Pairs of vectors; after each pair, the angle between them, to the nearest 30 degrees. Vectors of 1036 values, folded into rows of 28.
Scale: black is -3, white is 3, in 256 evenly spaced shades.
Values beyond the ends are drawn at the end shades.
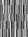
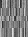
90 degrees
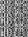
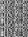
30 degrees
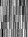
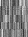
150 degrees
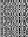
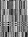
90 degrees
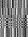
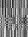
30 degrees
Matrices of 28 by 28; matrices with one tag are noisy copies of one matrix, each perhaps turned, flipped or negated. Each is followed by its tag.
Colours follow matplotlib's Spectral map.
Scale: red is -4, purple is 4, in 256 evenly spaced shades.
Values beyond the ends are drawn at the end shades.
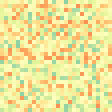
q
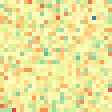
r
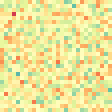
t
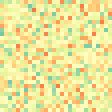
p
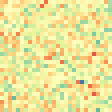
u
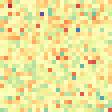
q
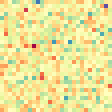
q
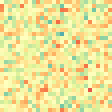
t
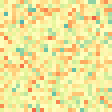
r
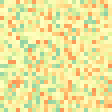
q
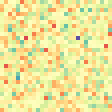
q
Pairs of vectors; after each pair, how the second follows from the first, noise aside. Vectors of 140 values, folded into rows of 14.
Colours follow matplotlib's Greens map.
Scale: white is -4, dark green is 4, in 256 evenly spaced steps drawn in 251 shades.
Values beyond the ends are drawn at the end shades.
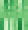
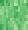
wrapped around, negated, shrunk.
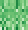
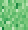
partly zeroed.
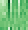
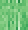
reversed, negated, shrunk.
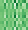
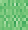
wrapped around, negated, shrunk.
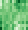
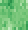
reversed, negated, shrunk.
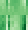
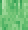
reversed, negated, shrunk.
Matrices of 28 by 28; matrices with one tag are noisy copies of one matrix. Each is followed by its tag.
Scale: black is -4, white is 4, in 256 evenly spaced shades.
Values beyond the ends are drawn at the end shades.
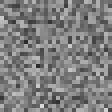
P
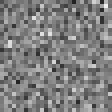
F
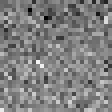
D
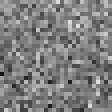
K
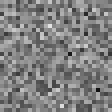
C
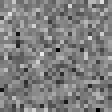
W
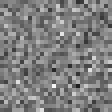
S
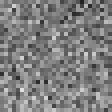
D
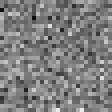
P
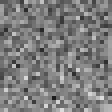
D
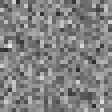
F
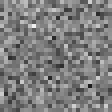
W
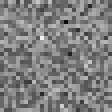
C
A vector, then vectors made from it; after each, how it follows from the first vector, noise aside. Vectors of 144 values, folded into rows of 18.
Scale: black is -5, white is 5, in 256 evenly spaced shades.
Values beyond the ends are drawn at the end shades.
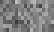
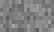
reversed, negated, shrunk.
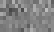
wrapped around, partly zeroed.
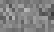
wrapped around, partly zeroed.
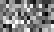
negated, scaled up.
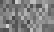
copied.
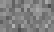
reversed, negated, shrunk.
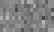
wrapped around, negated, partly zeroed.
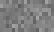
reversed, negated, shrunk.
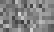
copied.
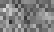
wrapped around, negated.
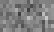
wrapped around, partly zeroed.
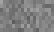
reversed, negated, shrunk.
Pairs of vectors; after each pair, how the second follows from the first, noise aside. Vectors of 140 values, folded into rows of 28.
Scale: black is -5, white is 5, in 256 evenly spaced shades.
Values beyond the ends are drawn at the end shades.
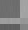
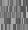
sign-scrambled.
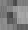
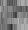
wrapped around.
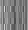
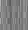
wrapped around, shrunk.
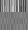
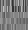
sign-scrambled.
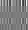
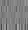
reversed, negated, shrunk.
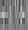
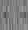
reversed, negated, shrunk.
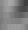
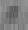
wrapped around, shrunk.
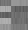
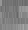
wrapped around, shrunk.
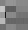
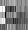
scaled up.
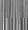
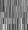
sign-scrambled.
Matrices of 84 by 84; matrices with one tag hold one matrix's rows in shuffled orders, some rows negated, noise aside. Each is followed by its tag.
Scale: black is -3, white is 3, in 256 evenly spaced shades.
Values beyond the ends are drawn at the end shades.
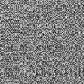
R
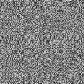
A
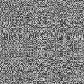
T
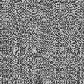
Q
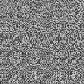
Q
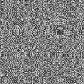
A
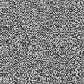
Q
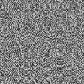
A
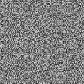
A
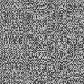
T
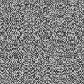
A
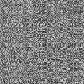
T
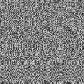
A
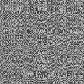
T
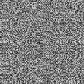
Q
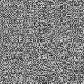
T
